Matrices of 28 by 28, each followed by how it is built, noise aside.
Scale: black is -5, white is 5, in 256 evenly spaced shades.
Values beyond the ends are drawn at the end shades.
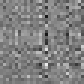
low rank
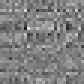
low rank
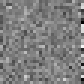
uneven columns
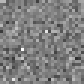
uneven rows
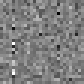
uneven columns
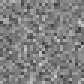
noise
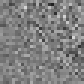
upper triangular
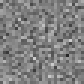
noise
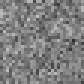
noise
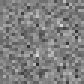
repeating rows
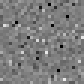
sparse
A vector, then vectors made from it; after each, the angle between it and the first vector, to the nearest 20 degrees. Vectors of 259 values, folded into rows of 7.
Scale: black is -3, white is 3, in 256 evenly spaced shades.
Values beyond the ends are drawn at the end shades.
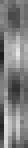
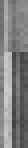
80 degrees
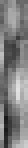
140 degrees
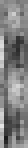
160 degrees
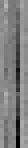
100 degrees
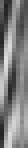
60 degrees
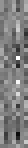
120 degrees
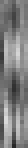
20 degrees
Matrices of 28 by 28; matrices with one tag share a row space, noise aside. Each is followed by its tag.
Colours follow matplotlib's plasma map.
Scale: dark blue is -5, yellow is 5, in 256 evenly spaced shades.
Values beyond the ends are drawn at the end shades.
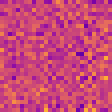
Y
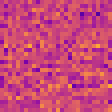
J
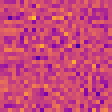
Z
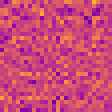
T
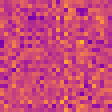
T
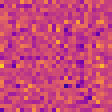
T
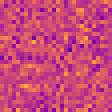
T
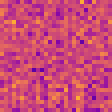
Y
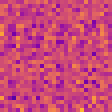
Y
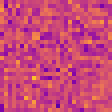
J
